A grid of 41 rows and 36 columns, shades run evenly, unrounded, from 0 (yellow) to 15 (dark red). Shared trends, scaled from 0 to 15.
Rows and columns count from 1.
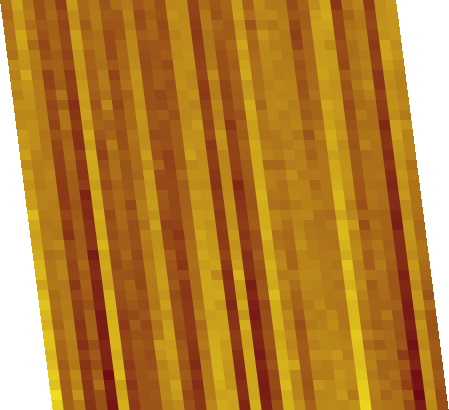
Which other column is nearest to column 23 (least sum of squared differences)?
28
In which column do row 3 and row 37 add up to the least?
29
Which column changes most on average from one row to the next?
1
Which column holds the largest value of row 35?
34
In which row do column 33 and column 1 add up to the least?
40
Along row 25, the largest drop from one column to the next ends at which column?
7
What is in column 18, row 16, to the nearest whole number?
11
